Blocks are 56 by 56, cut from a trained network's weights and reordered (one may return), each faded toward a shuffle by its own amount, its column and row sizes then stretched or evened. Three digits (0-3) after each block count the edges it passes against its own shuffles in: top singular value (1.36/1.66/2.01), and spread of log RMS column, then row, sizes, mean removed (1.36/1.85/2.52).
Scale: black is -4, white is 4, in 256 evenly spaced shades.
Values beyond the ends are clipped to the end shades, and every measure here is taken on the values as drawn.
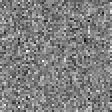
0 2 0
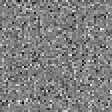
2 0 1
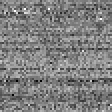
2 0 2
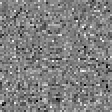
2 0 1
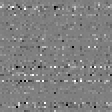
1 1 3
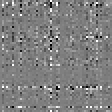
1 3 3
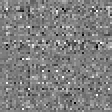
0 2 3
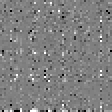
2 2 2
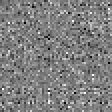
2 1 1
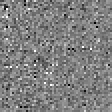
0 2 1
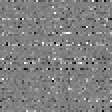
1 0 3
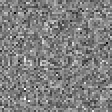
2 0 1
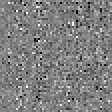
2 2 1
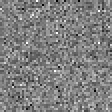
1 0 0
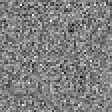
1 0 1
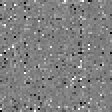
0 2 1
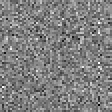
2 1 0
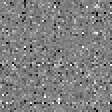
1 2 1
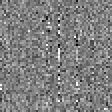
2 2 0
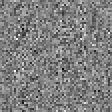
1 2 1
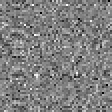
3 0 1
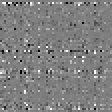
2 2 3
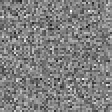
0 1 1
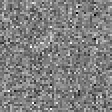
0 2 2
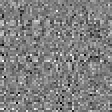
3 1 2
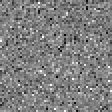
1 0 0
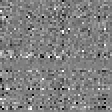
1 2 3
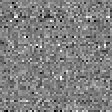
2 0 3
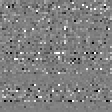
0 0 3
